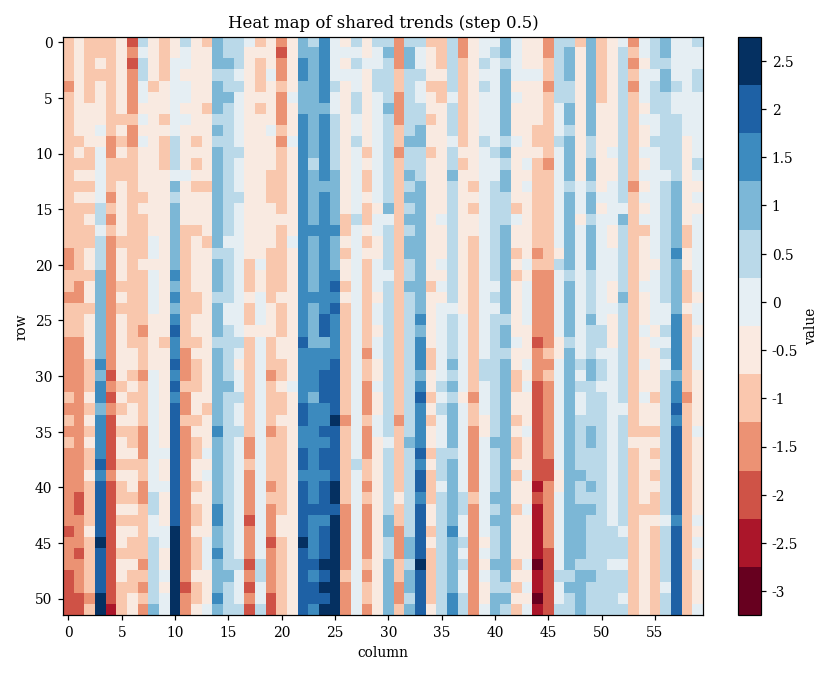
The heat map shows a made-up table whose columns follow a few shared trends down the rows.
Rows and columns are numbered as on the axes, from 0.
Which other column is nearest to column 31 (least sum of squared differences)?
53
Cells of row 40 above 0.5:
13
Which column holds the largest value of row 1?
24
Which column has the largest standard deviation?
3
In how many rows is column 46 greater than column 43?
35
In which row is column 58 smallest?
32
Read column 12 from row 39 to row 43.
-0.5 -1 -0.5 -1 -1
